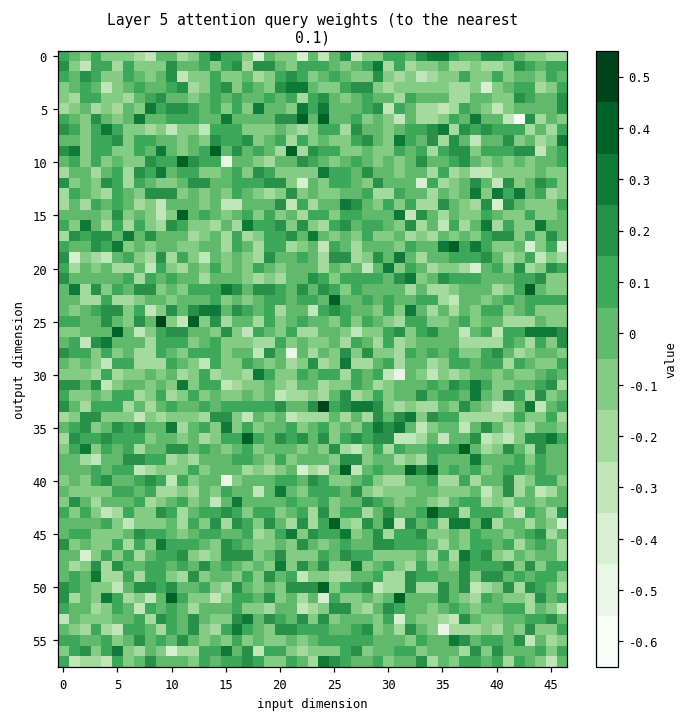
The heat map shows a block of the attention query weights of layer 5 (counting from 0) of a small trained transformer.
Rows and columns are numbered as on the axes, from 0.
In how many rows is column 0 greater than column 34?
30
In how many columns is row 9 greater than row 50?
20
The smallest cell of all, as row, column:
6, 42
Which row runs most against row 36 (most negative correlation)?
0
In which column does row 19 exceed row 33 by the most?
31
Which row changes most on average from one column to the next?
44
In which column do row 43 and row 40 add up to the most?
34
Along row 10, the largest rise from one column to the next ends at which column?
16
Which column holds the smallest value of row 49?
22
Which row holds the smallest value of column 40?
14
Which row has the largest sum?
9
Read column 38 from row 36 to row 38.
0.2 0 0.3
